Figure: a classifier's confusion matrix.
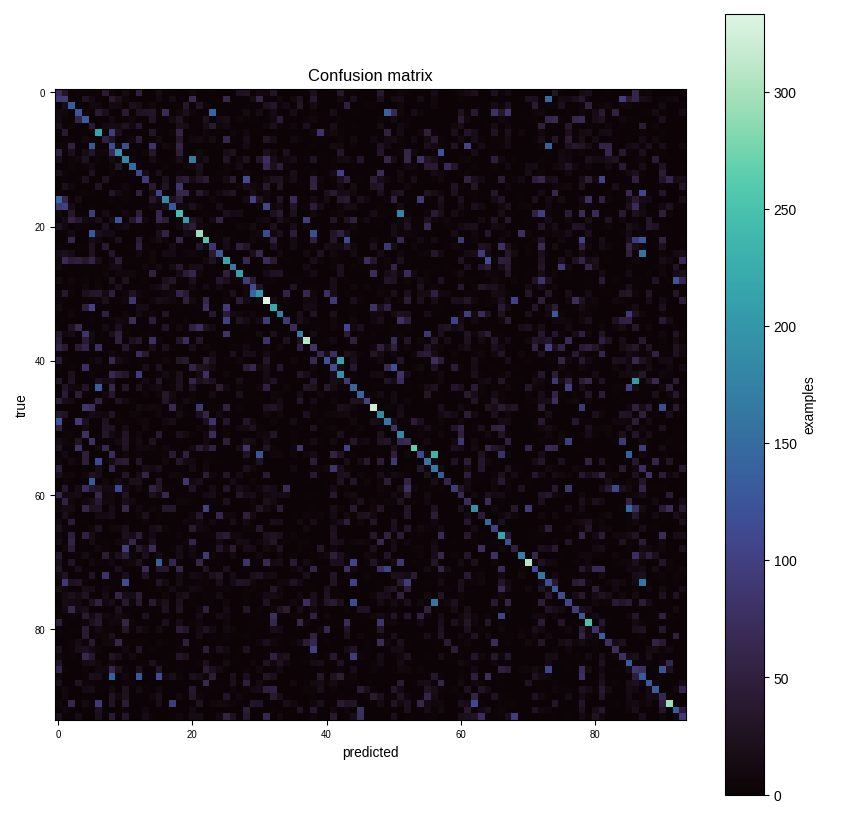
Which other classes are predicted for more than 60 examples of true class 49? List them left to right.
0, 3, 23
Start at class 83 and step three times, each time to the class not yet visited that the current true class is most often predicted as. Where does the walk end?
87
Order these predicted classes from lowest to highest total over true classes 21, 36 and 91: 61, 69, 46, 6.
46, 61, 69, 6
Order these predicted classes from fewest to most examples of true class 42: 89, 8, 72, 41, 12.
89, 41, 72, 8, 12
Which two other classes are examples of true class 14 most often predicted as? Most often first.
18, 38
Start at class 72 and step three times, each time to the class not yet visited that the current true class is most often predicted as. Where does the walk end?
64
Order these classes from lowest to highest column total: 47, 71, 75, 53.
53, 75, 71, 47
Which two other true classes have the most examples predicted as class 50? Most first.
41, 55
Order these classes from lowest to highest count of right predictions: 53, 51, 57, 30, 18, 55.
57, 55, 51, 30, 18, 53
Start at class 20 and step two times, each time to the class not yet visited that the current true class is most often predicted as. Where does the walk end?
6
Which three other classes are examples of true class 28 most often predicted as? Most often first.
92, 72, 93
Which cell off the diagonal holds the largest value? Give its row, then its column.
54, 56
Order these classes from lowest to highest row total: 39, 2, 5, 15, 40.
5, 2, 39, 15, 40
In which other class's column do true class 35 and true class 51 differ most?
43
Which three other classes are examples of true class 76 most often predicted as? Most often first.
56, 44, 37
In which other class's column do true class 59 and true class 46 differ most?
83
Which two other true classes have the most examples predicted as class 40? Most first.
30, 80
